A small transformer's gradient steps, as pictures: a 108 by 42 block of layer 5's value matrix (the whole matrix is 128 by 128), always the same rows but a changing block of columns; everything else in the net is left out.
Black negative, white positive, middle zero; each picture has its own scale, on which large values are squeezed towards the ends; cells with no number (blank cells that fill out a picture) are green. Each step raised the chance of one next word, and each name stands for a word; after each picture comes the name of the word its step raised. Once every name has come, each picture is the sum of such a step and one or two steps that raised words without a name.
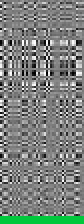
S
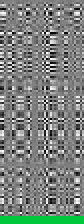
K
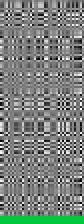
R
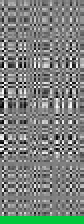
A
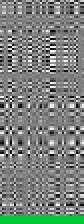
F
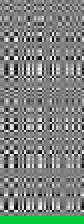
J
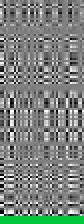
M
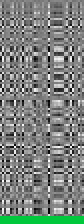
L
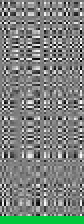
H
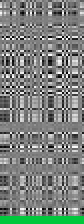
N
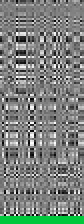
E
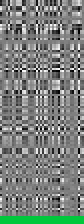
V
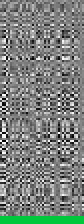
R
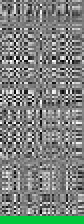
M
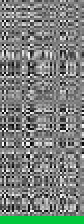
J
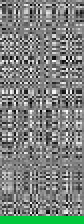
M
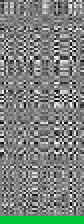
F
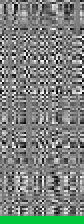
N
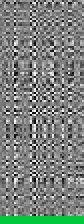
S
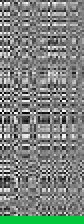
S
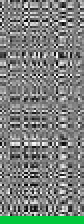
E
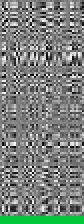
L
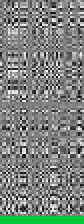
V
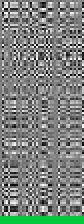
H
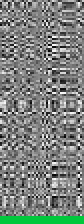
H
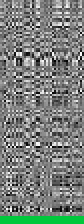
L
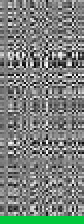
A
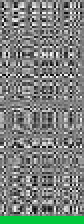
N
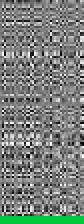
E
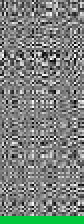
H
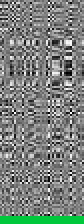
S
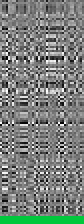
L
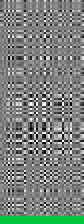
R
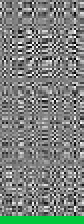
H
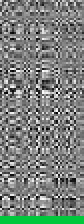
V
